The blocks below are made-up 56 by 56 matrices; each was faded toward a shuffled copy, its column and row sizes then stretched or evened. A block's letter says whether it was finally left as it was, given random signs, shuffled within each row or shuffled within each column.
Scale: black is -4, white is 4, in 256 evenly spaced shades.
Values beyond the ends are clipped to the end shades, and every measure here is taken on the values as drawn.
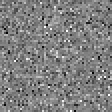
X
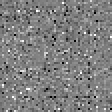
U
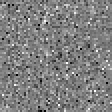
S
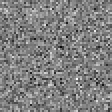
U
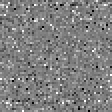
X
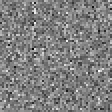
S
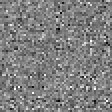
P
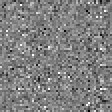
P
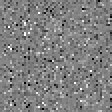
S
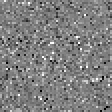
X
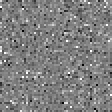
P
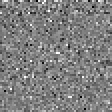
X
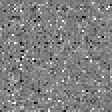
U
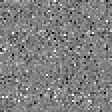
X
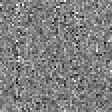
S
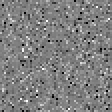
S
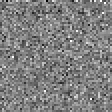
X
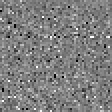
U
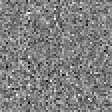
S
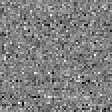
X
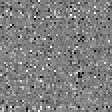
P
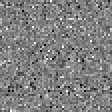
X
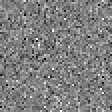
S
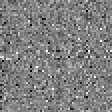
P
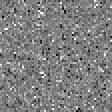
S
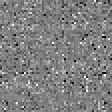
P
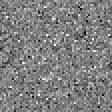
X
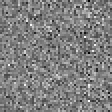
S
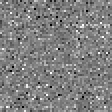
X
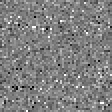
X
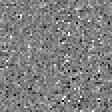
S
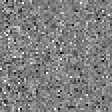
S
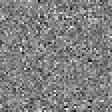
U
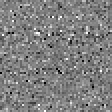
X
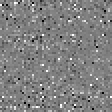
U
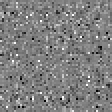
P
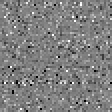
X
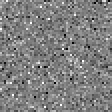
X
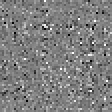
U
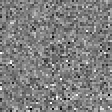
U
